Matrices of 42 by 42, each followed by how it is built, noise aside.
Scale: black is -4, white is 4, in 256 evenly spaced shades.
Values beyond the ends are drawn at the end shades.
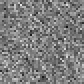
Toeplitz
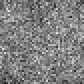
smooth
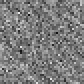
Toeplitz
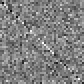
diagonal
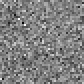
diagonal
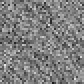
Toeplitz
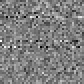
uneven rows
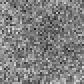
smooth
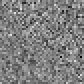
upper triangular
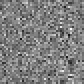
low rank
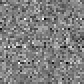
uneven rows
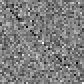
diagonal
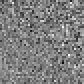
upper triangular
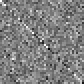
diagonal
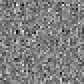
low rank
